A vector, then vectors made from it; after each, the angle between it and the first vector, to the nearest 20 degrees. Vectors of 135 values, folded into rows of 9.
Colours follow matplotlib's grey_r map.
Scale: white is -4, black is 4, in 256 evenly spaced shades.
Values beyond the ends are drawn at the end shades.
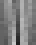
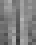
20 degrees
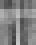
140 degrees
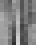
160 degrees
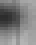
80 degrees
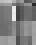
80 degrees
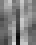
20 degrees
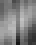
60 degrees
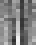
160 degrees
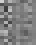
100 degrees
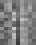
40 degrees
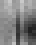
60 degrees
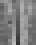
20 degrees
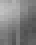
100 degrees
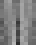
20 degrees
